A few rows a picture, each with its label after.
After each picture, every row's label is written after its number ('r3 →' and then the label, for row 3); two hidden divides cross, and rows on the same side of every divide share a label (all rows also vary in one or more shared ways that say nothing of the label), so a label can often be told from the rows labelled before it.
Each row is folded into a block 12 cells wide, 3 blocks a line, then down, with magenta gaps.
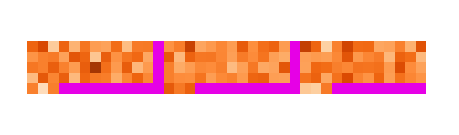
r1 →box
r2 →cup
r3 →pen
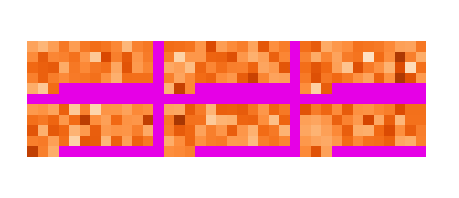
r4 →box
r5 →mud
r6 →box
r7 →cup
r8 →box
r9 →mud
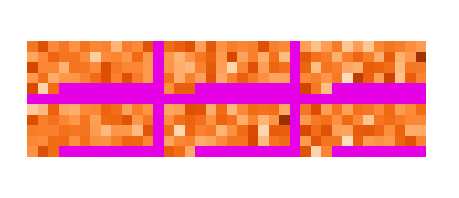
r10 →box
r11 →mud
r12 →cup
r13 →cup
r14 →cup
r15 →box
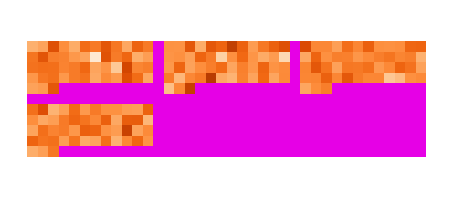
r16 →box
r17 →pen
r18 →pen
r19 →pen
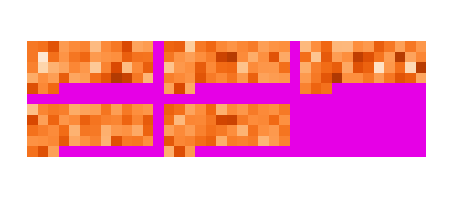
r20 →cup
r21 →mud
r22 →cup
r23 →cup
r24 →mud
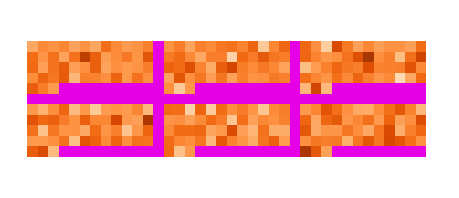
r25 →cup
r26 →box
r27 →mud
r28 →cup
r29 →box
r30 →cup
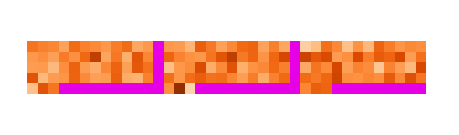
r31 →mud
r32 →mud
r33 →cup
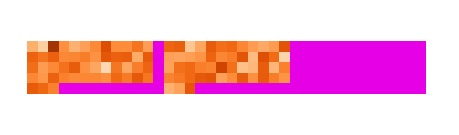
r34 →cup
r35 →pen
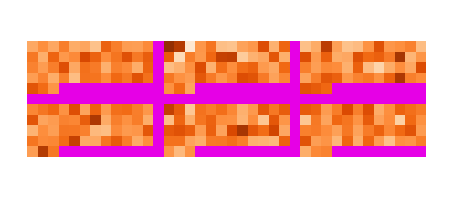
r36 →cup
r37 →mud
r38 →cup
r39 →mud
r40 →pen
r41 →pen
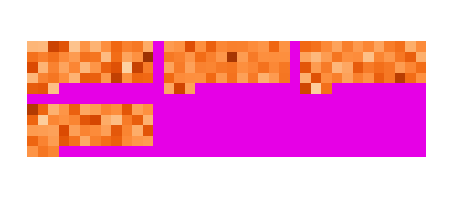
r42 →cup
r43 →mud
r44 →box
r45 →mud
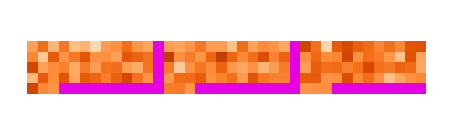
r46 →cup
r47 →cup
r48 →pen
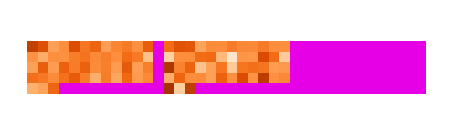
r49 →pen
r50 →box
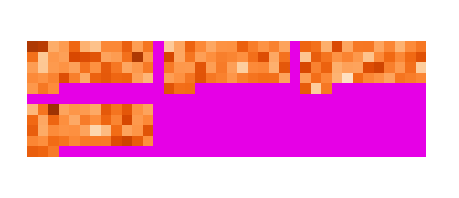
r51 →mud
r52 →cup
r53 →box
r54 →cup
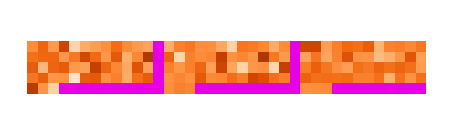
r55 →cup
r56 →cup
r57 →pen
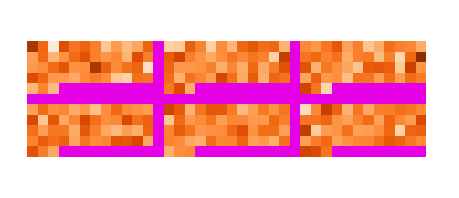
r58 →pen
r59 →cup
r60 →cup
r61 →cup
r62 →pen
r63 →cup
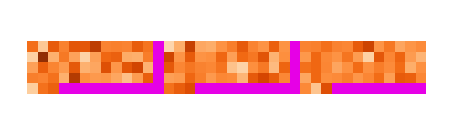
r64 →pen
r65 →cup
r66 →box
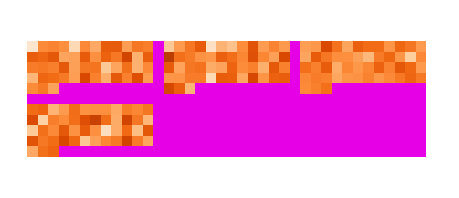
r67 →cup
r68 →cup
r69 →box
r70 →mud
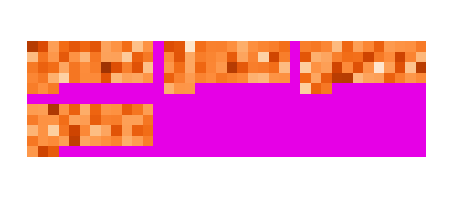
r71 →pen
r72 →pen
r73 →mud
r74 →mud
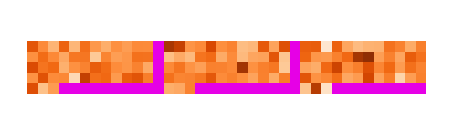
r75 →box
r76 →pen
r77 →mud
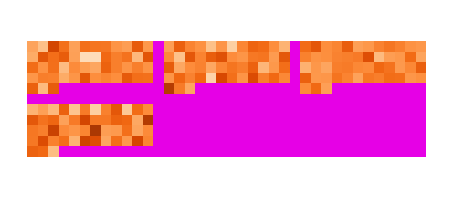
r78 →box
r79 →cup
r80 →mud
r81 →cup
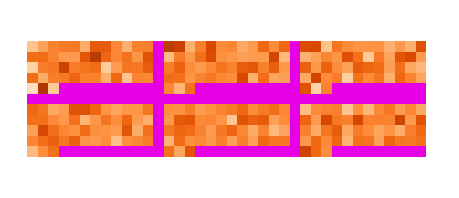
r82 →mud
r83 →pen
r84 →box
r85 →pen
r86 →box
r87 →cup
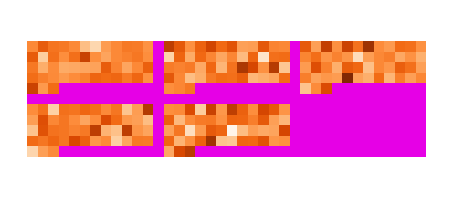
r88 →cup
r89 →pen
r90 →pen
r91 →pen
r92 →mud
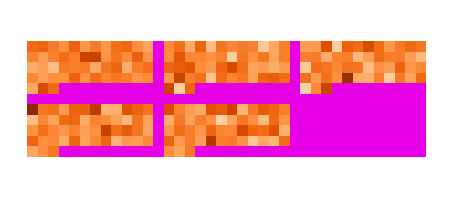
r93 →mud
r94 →box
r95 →pen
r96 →pen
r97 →pen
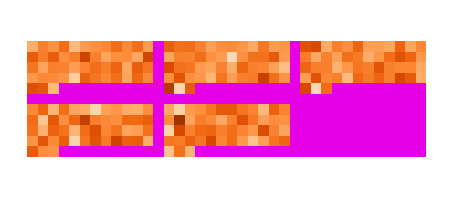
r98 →cup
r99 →box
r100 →box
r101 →cup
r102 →pen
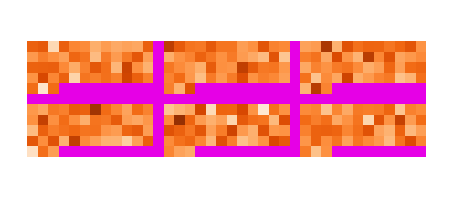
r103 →box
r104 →pen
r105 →mud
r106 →pen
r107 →box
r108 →box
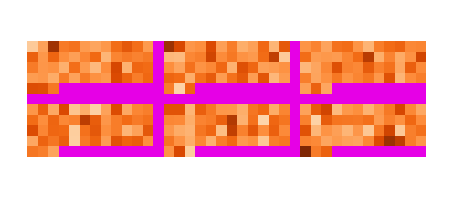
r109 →cup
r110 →pen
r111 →mud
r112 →cup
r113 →mud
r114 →cup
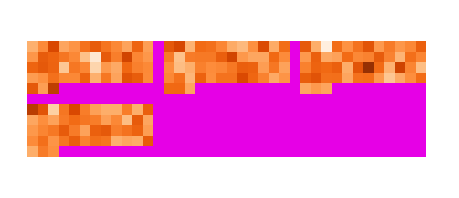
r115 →box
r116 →mud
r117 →pen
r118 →pen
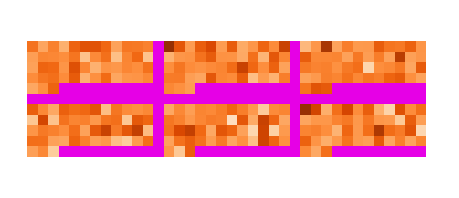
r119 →pen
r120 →pen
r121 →cup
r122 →pen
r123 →box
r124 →pen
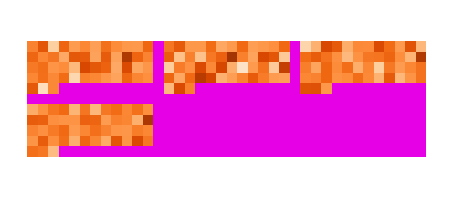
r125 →box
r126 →mud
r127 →cup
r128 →cup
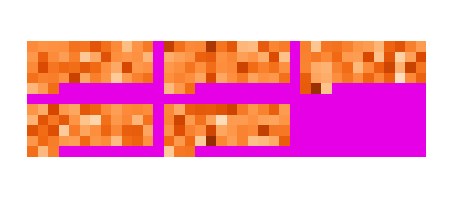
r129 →pen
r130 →pen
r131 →mud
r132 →box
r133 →pen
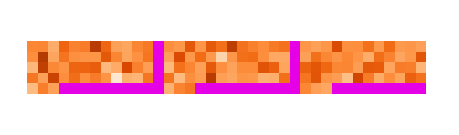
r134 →pen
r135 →pen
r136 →box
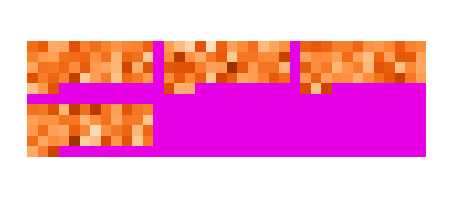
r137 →pen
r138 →box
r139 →box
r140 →pen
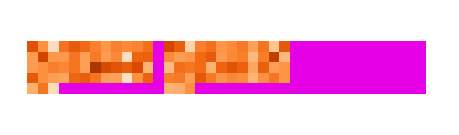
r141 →pen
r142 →pen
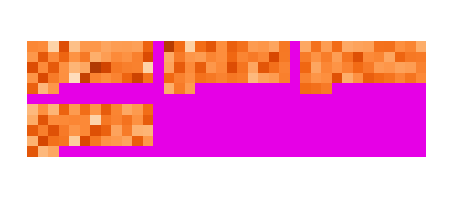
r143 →box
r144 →pen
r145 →cup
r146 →box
